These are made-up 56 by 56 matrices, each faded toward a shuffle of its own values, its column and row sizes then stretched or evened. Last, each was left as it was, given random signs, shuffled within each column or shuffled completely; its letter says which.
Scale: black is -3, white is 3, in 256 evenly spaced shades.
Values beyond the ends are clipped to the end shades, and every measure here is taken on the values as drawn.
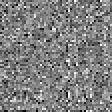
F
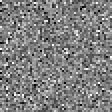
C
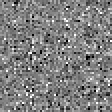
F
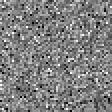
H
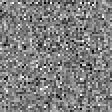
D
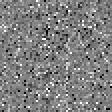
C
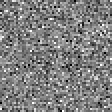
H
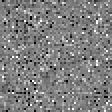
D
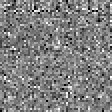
F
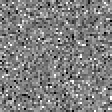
H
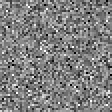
H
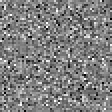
F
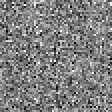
C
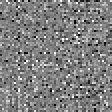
F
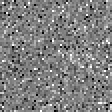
H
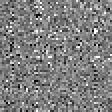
F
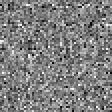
D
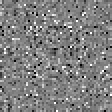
F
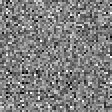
D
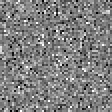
H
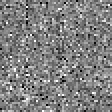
D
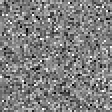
H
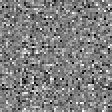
F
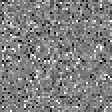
F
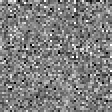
D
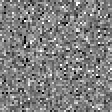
C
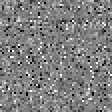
D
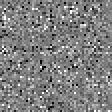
D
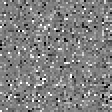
D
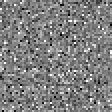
C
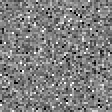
H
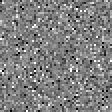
C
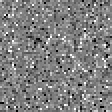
C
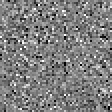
D
